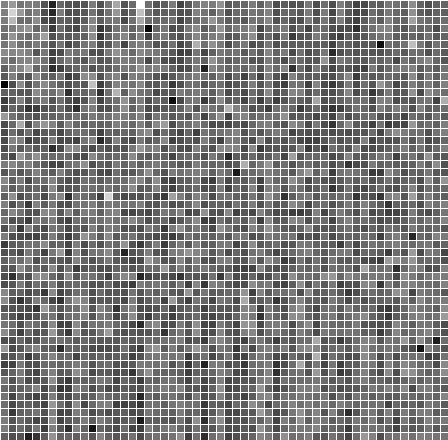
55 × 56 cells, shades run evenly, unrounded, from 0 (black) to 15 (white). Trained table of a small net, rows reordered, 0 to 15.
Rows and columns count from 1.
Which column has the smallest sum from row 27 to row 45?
18
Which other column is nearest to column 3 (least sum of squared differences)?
21
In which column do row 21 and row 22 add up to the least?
30
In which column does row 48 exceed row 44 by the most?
53
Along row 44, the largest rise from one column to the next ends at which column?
54
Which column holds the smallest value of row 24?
42
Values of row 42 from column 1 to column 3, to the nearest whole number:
8 6 4
